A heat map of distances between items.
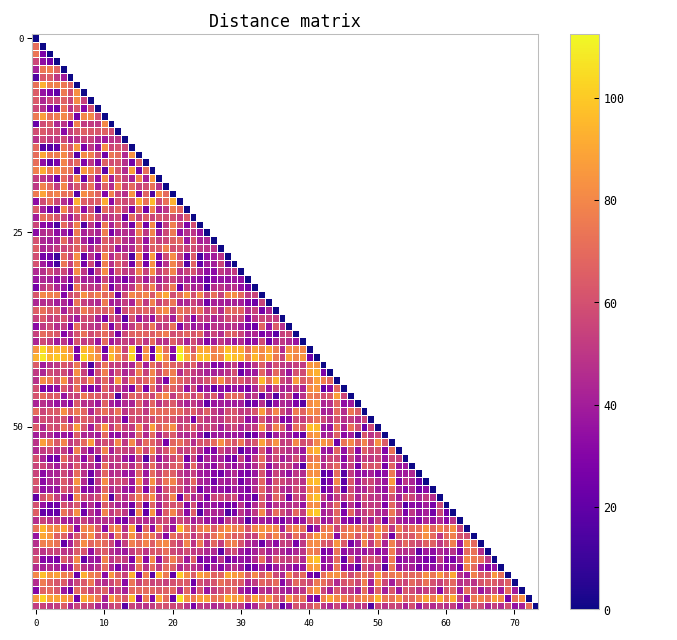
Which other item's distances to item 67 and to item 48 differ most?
7
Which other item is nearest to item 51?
47
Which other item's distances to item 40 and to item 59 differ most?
21
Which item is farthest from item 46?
44
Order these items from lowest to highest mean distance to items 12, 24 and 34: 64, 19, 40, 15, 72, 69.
19, 64, 15, 69, 72, 40
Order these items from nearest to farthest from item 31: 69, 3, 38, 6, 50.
3, 38, 50, 6, 69
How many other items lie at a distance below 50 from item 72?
9
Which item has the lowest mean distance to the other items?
31
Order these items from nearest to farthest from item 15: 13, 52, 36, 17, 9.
17, 36, 13, 52, 9
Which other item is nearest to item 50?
48
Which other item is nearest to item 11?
59
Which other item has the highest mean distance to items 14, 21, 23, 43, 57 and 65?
41
